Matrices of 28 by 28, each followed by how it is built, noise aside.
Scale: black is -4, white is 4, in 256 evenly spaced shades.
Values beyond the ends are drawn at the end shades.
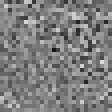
upper triangular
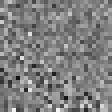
lower triangular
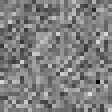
Hankel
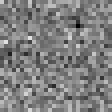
blocks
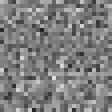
repeating columns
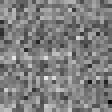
blocks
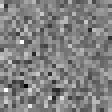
lower triangular
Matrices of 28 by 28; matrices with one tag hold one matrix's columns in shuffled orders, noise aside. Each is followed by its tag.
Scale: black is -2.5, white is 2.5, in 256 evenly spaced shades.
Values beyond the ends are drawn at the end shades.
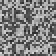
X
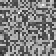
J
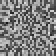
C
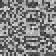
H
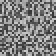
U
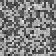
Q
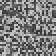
U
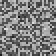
H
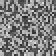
C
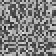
U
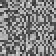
J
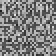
U
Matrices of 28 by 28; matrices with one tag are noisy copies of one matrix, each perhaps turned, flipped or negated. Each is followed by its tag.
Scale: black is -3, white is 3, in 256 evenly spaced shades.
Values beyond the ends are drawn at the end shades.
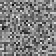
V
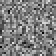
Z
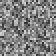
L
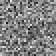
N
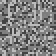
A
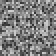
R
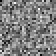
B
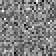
V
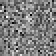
N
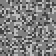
V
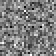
B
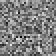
Z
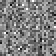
A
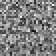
L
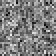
L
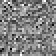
Z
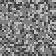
Z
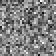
B
